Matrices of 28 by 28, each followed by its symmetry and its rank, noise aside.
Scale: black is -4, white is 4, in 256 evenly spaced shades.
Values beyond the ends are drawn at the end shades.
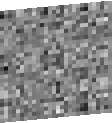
no symmetry, rank four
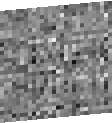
antisymmetric, rank four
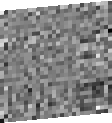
no symmetry, rank four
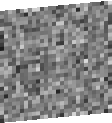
antisymmetric, rank four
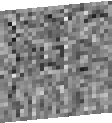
no symmetry, rank five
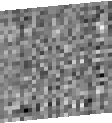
antisymmetric, rank four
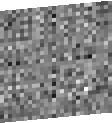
symmetric, rank four
